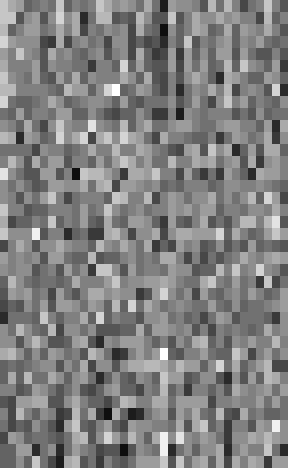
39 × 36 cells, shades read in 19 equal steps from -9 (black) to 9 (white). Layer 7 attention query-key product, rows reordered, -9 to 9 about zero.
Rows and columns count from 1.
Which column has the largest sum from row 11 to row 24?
34
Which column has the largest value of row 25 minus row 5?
21
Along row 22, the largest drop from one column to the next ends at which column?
13
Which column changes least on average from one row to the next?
29
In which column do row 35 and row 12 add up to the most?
10
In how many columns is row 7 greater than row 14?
12
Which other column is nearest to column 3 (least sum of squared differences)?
24
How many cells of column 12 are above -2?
24
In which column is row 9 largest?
1
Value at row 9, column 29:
5
